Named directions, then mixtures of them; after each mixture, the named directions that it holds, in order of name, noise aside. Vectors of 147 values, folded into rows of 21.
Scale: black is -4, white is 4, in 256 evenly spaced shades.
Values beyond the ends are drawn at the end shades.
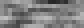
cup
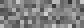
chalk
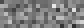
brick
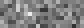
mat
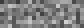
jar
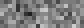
mat.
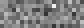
brick, chalk, mat.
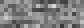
brick, cup, mat.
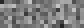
brick, jar.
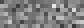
brick.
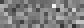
brick.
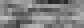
cup.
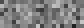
brick, jar, mat.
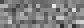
brick.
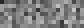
brick, jar.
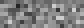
brick, mat.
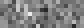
mat.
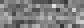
brick, cup.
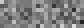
brick, jar, mat.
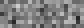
jar, mat.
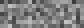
jar.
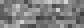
brick, cup, mat.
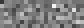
brick.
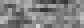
cup, mat.
